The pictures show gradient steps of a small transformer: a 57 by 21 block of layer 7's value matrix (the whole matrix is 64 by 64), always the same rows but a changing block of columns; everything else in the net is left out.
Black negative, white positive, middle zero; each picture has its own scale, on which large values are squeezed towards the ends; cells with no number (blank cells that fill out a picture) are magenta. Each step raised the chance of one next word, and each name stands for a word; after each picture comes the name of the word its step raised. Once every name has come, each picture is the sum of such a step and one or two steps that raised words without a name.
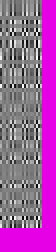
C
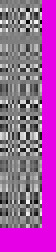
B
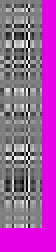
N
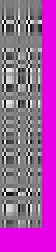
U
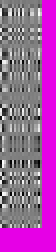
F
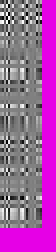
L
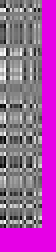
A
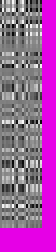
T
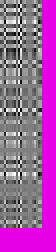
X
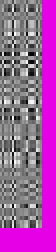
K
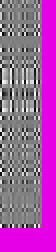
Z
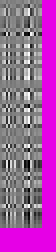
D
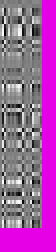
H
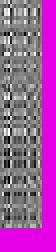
F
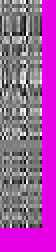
Z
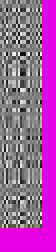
K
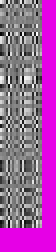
D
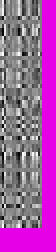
K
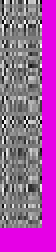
T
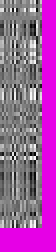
N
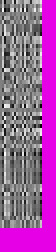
B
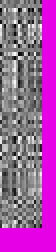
N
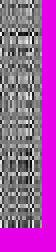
D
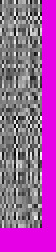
D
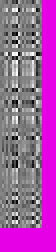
K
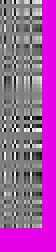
H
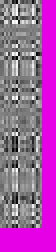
L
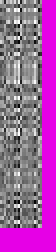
X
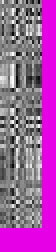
D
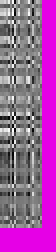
F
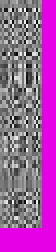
B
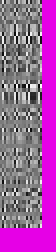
U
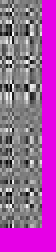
U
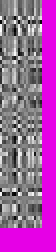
U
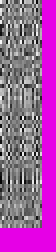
N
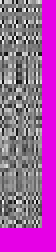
X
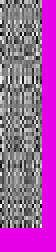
D
